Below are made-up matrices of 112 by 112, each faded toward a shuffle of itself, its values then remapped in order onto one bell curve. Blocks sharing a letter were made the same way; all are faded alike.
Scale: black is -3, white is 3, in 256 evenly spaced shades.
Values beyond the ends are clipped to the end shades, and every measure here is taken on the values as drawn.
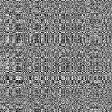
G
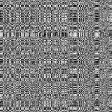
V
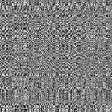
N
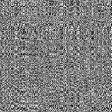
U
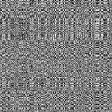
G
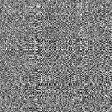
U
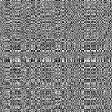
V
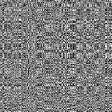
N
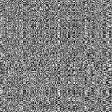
U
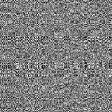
U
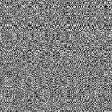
U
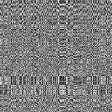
G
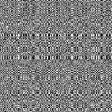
V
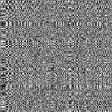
N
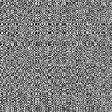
N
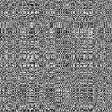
N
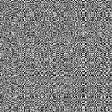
N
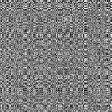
G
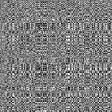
G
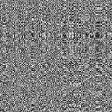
U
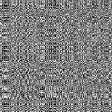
N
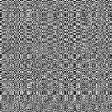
V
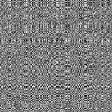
G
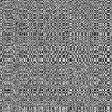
V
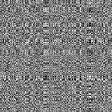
N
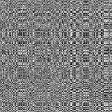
V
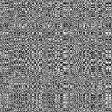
N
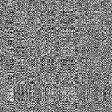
U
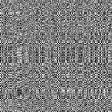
G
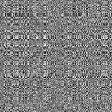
N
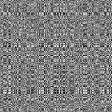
V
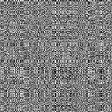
G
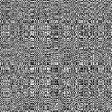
G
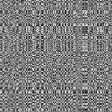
V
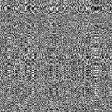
U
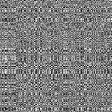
G
